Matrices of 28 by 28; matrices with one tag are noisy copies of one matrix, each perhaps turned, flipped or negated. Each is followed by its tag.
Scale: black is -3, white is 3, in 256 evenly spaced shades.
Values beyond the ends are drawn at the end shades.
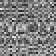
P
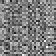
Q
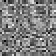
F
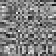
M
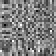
M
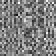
P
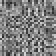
M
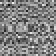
P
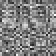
F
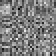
M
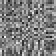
M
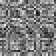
F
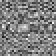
P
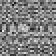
P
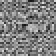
P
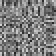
M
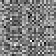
Q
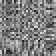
M
